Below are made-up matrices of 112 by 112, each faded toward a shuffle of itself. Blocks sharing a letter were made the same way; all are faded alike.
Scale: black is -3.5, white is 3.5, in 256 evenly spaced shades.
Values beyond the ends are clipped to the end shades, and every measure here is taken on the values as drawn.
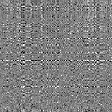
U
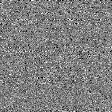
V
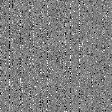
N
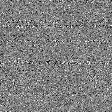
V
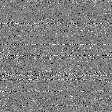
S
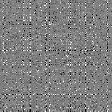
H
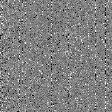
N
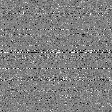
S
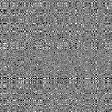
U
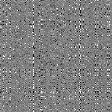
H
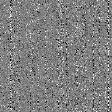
N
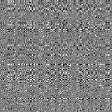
U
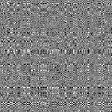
U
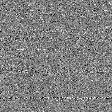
V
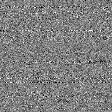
V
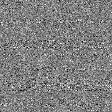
V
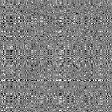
U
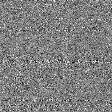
V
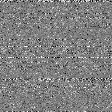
S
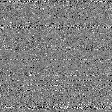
S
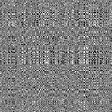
U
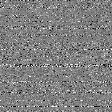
S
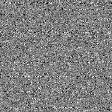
V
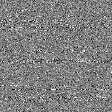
V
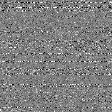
S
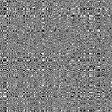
U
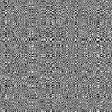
U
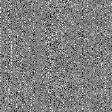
N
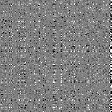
H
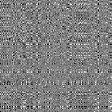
U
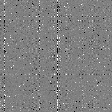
H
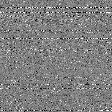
S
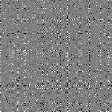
H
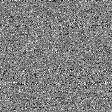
V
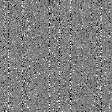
N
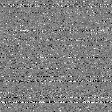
S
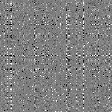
H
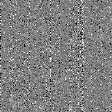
N
